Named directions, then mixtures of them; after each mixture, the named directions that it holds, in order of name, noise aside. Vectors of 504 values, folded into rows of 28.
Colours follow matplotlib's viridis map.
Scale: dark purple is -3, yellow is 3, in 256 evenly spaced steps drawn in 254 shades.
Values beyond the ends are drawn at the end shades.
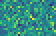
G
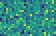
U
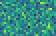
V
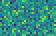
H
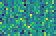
U.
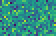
H.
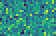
U.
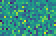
H, U.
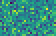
H.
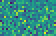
H, U.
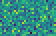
H.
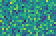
H.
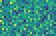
H.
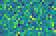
G.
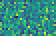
H, U.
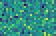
U.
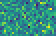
V.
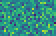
H, V.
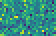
U.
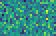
U, V.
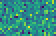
U.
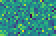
G, U.
